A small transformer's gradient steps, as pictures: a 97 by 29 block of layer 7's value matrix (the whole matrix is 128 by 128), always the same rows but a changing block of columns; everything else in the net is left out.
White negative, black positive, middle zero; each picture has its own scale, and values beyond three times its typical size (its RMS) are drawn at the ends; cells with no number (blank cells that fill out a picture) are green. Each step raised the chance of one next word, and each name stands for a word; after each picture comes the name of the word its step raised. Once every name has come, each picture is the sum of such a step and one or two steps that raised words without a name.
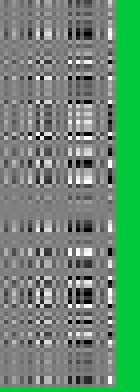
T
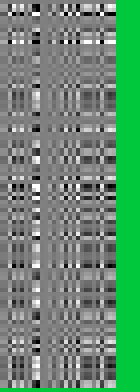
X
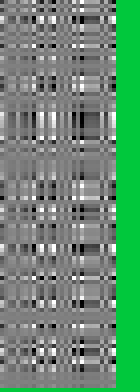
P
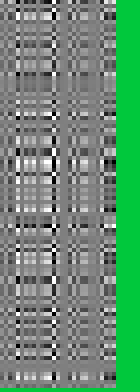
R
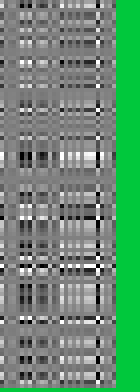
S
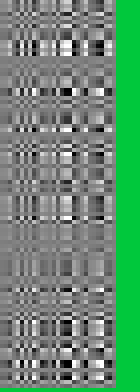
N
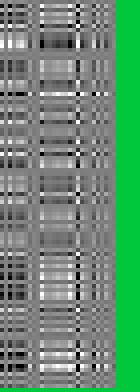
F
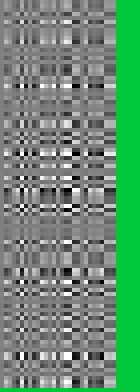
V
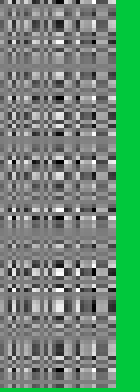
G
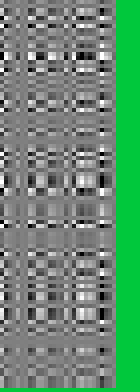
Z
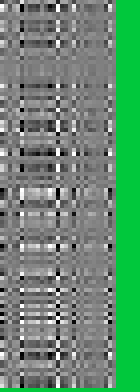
V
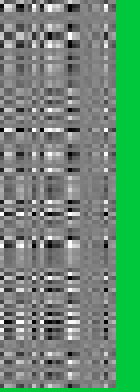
N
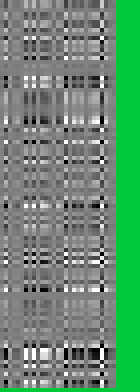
N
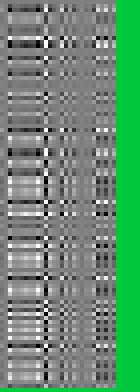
R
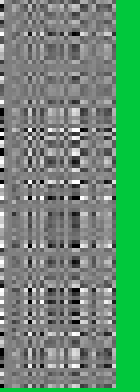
T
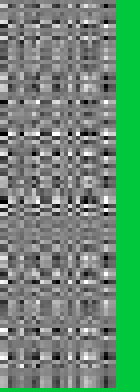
V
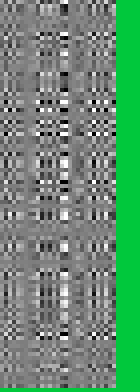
F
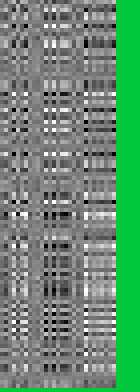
F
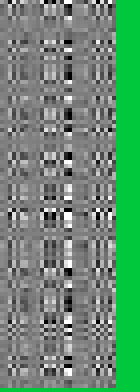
G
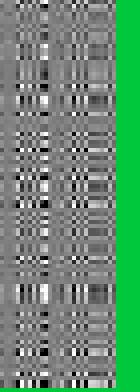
X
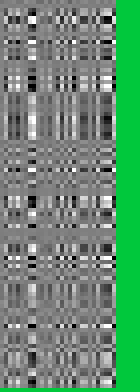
P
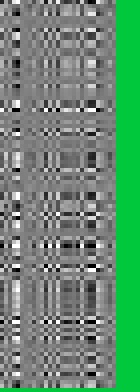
S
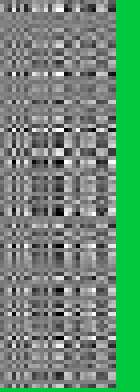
R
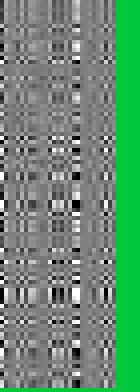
T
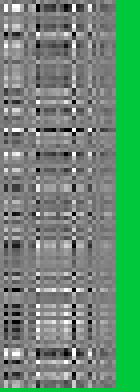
N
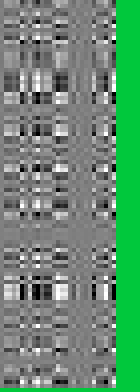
F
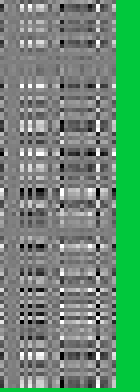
V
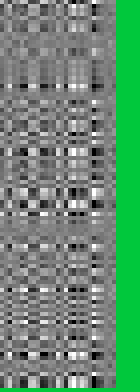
V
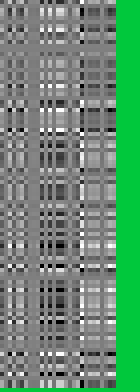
S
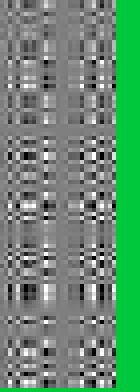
S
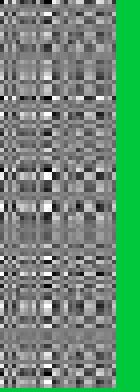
G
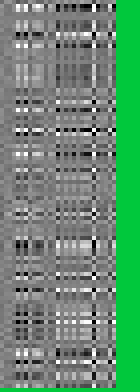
N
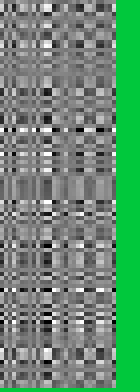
N
